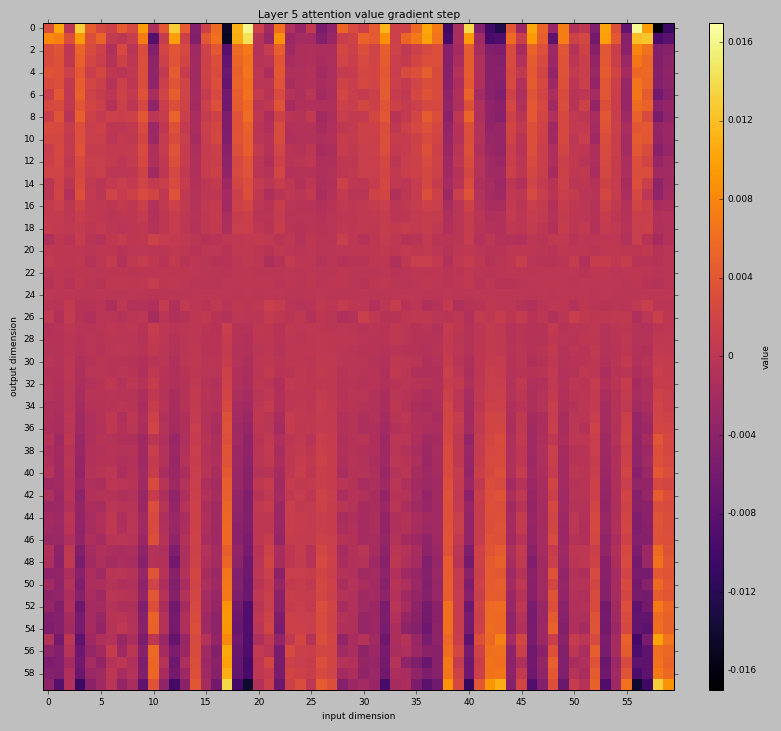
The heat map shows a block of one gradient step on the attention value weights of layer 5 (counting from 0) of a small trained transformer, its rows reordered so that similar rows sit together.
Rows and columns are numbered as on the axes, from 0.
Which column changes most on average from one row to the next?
10
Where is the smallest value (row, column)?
0, 58
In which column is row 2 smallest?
17
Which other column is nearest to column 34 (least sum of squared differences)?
5
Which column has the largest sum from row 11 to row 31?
19
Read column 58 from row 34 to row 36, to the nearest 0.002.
0.002 0.002 0.002
